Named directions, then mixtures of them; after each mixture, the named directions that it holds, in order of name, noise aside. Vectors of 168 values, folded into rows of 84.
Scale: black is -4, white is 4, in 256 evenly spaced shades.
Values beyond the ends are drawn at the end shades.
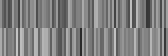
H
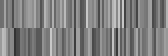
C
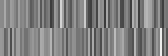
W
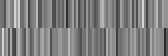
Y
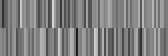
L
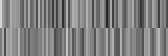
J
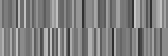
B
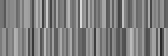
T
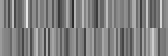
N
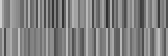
J.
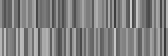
H.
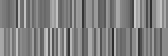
B.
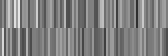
H, Y.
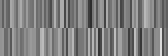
L, W.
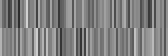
H, N.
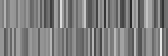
W.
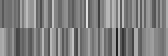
C, L, N.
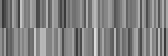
H, L.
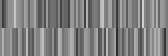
J, L, Y.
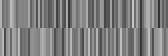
J, L, W.
